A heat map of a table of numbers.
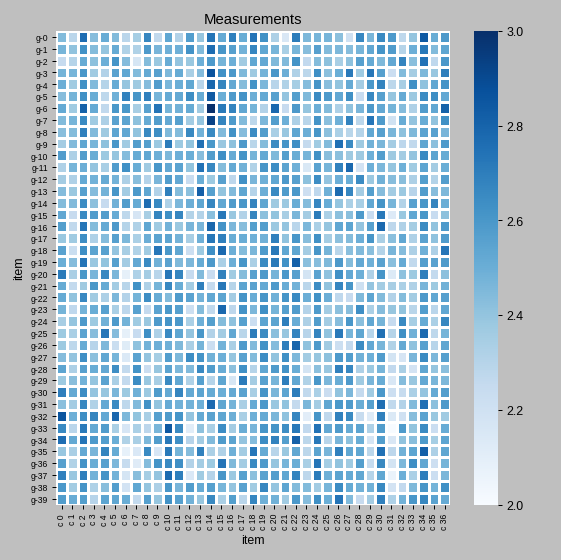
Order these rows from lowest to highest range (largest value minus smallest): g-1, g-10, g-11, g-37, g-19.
g-10, g-1, g-19, g-11, g-37
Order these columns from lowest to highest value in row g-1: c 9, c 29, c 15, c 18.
c 9, c 29, c 15, c 18
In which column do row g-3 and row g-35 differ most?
c 14
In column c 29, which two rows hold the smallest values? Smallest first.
g-32, g-34
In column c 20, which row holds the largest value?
g-6
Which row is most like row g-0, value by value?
g-1
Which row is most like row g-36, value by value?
g-15
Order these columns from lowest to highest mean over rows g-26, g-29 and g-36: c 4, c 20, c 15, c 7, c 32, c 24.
c 7, c 20, c 32, c 4, c 15, c 24
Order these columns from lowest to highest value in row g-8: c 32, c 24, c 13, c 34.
c 32, c 13, c 34, c 24
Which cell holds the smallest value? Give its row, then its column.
g-33, c 31
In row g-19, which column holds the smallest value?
c 33
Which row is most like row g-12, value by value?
g-23
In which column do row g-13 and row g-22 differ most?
c 26
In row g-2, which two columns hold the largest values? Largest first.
c 34, c 32
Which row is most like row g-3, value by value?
g-7
